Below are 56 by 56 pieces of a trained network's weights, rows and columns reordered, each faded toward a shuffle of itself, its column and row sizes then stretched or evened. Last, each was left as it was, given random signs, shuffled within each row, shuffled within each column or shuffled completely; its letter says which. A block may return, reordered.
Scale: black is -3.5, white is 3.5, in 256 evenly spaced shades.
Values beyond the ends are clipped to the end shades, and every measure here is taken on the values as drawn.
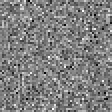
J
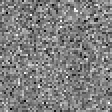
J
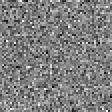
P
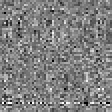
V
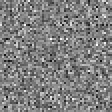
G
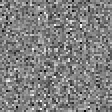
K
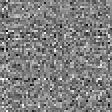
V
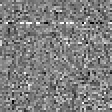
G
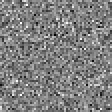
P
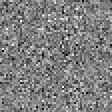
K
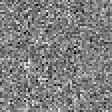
K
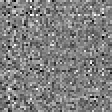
V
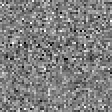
P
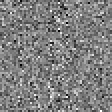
K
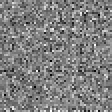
G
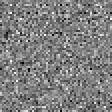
P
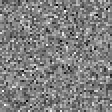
J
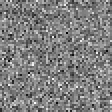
J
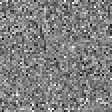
P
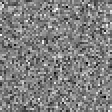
J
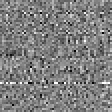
V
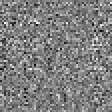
G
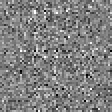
G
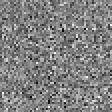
G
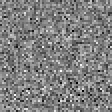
P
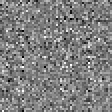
G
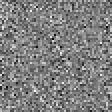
K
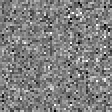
K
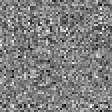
V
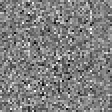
K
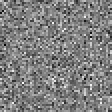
K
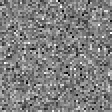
J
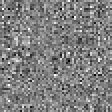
V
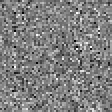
K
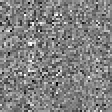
G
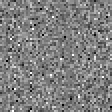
K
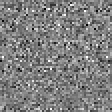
P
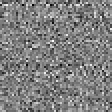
V
